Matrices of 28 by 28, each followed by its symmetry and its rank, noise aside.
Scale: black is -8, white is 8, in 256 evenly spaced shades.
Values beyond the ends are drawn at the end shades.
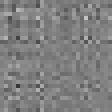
antisymmetric, rank four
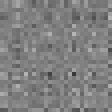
no symmetry, rank three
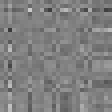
antisymmetric, rank two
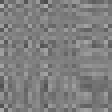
no symmetry, rank two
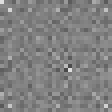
symmetric, rank four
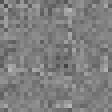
symmetric, rank four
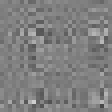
no symmetry, rank two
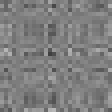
no symmetry, rank two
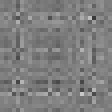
no symmetry, rank two
